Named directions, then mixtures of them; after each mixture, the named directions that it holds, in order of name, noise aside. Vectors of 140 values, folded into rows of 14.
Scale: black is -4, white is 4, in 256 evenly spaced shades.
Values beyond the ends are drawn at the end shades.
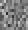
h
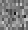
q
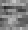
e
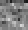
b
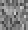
e, h, q.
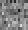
b, q.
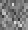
b, h, q.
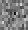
q.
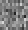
q.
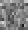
b, h, q.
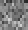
b, h.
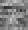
e.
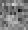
b, e, q.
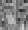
b, e, q.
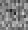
b, q.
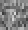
e, h, q.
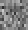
e, h, q.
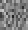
h.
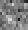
b, e, h.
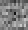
b, e, q.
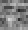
b, e.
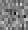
q.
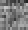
b, e.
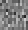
h, q.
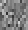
h.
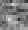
b, e.
